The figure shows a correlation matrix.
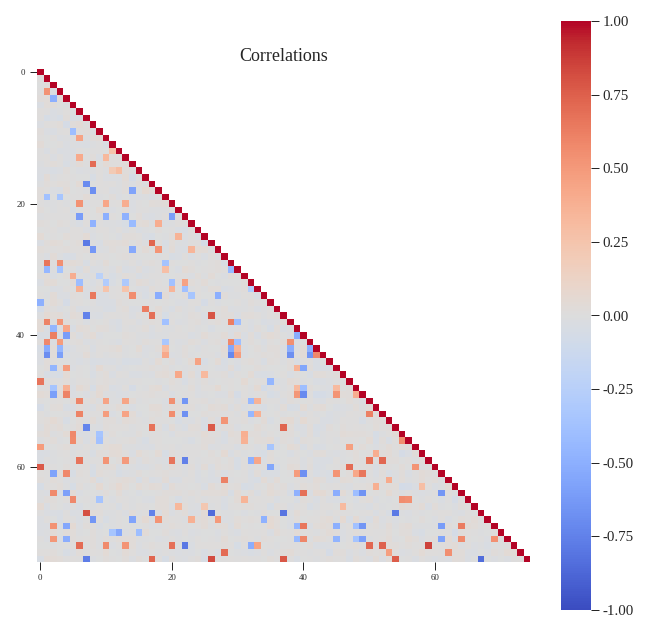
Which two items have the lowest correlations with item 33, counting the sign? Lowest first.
22, 32
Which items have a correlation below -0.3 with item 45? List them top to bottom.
2, 40, 64, 69, 71
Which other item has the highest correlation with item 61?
49
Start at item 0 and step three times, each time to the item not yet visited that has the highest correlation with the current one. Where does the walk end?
57
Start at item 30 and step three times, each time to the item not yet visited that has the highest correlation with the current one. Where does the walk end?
19
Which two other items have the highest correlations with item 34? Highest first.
8, 14
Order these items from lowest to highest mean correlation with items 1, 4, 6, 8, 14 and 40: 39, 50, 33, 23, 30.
23, 30, 39, 33, 50
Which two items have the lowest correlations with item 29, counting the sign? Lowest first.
43, 42
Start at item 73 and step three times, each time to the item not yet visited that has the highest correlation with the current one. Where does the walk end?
53
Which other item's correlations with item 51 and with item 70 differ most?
12
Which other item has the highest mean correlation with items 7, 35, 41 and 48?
67
